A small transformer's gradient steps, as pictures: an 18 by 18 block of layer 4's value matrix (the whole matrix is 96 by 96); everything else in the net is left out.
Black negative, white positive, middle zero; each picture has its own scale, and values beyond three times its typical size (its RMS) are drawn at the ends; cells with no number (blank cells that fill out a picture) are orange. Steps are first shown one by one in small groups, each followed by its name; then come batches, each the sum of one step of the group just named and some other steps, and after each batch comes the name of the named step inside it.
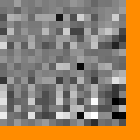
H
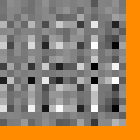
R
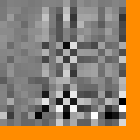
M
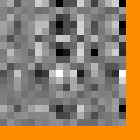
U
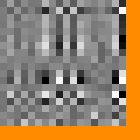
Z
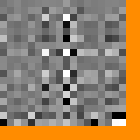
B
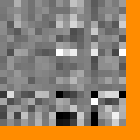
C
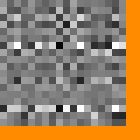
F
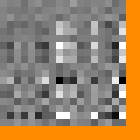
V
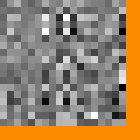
H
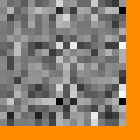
M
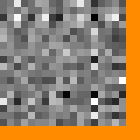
C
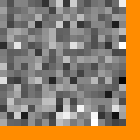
F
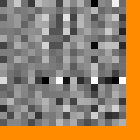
M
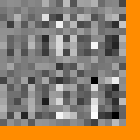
R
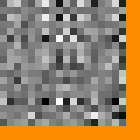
H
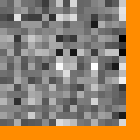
B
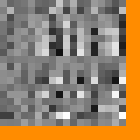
Z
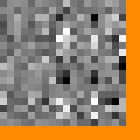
H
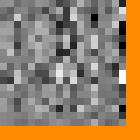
U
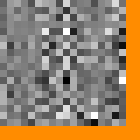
H
